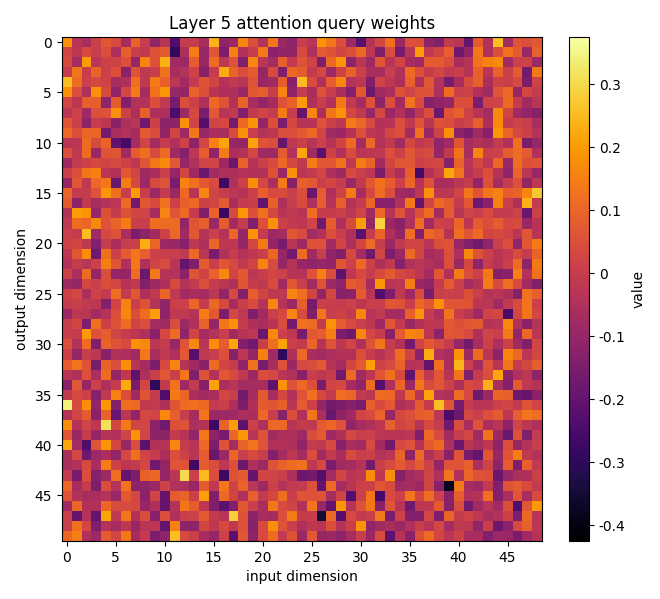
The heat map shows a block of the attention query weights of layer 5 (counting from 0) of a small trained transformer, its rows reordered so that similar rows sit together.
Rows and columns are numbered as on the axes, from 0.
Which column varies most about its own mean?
16
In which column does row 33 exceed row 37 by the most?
40
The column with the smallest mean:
3
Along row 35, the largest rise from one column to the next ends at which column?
11
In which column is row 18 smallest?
26
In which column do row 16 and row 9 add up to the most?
44
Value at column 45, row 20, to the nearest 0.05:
0.05
